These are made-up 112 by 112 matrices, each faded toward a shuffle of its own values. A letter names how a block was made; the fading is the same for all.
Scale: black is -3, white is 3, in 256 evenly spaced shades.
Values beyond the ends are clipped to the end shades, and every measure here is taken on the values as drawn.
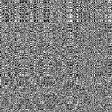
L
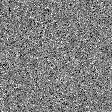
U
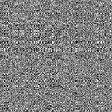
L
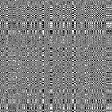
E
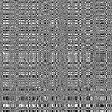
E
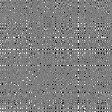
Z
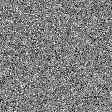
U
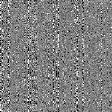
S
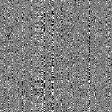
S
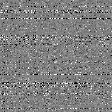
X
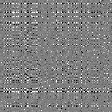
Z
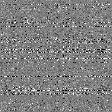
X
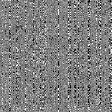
S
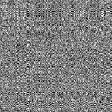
L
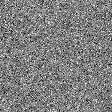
U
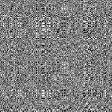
L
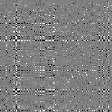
Z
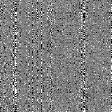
S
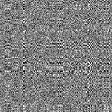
L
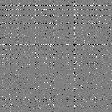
Z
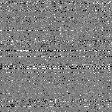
X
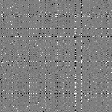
Z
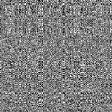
L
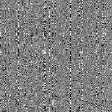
S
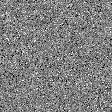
U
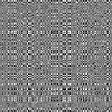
E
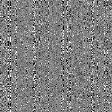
S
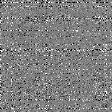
X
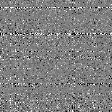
X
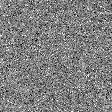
U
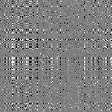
Z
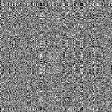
L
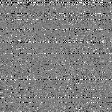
X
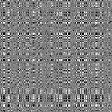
E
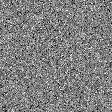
U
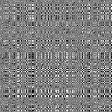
E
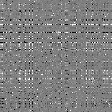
Z
